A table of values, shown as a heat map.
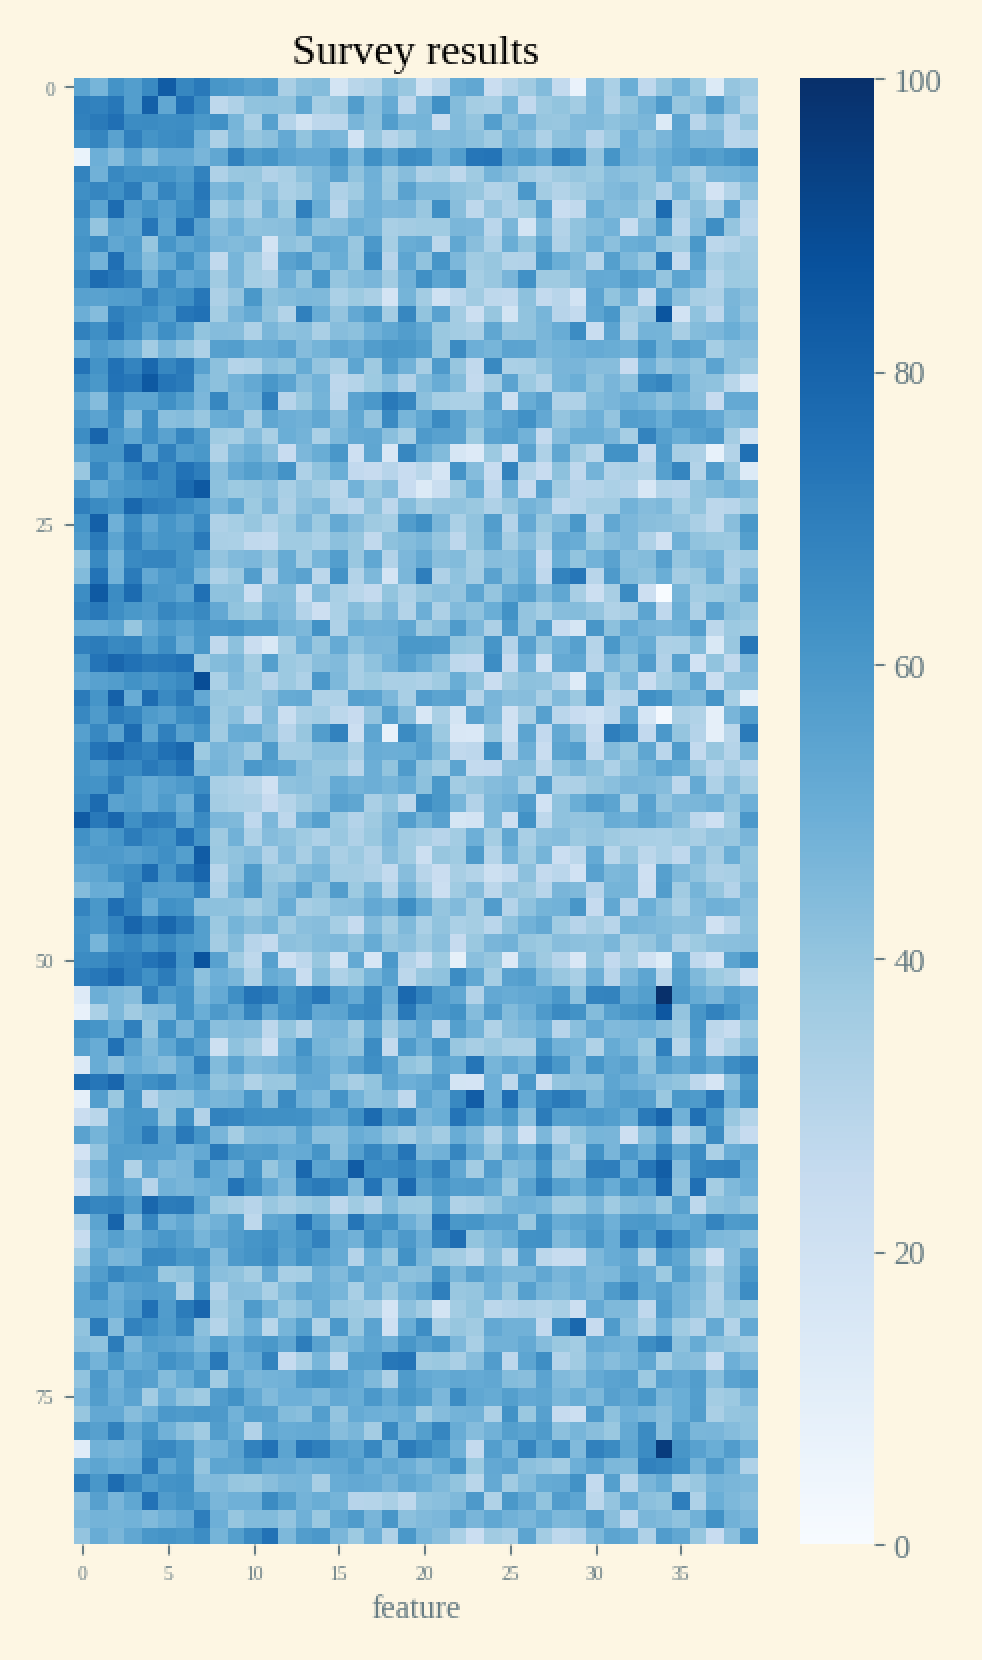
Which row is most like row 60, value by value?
8
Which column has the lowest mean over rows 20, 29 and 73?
34
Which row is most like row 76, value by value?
31
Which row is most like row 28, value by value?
71
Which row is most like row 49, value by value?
5
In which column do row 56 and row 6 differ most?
0
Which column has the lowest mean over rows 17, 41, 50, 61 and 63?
37
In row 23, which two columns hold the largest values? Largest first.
7, 6
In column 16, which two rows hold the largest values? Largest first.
62, 65
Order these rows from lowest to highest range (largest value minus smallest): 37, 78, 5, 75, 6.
75, 5, 6, 37, 78
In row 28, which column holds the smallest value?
18
